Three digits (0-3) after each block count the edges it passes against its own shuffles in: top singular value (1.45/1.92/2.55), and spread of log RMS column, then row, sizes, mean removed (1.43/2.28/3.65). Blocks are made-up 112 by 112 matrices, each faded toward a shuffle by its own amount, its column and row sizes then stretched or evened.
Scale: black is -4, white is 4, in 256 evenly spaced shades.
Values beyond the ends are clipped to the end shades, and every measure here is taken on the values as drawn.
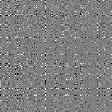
3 2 2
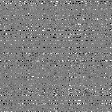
1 2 3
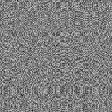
3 0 1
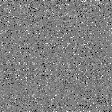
1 0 2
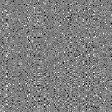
3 2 1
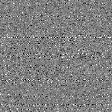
2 0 2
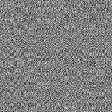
3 0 1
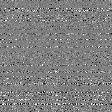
1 0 3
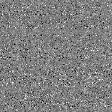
0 0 2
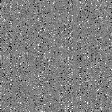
2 2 0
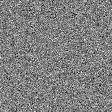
0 0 0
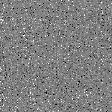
1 1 0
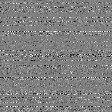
1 0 3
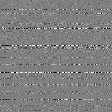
3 0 3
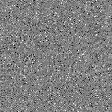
2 0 0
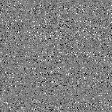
1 1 2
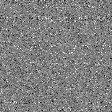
1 0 1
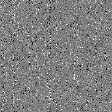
0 2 0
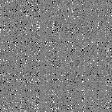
0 2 2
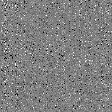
0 2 1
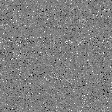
0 1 1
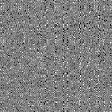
3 2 0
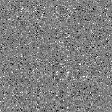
2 1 1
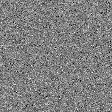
0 0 1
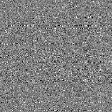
2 1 2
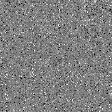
1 1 1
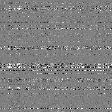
2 1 3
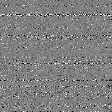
2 0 3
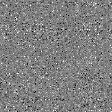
1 1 1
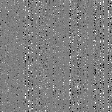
2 3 0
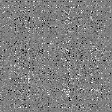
0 2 2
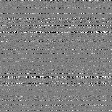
2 0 3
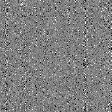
2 2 0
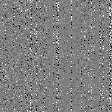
1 3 0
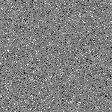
0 0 0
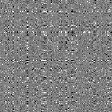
3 2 2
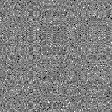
3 0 0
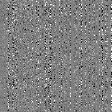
2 3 1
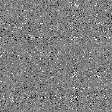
1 1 2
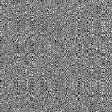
3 2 0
